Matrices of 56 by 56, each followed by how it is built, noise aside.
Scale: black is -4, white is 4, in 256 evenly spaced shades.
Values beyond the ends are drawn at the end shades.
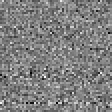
uneven rows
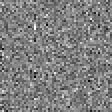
uneven columns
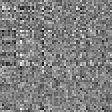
low rank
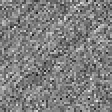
Hankel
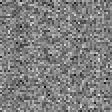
repeating rows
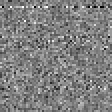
uneven rows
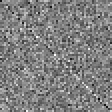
diagonal
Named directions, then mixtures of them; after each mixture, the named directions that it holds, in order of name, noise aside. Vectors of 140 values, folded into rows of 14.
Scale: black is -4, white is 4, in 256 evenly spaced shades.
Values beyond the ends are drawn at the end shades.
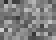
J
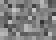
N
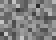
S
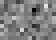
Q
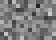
S.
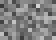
S.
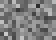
S.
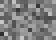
S.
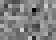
N, Q.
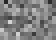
J, N.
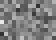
S.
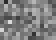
J, N.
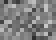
J, Q.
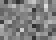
J, Q.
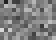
J.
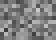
J, S.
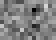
Q.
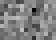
N, Q.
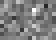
Q.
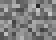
J, S.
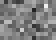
J, Q.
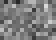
J, Q.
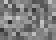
J, N.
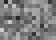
J, N.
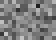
S.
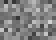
J.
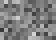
J.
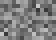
J, S.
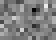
Q.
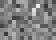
Q, S.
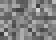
J, S.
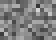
J, S.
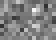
Q.
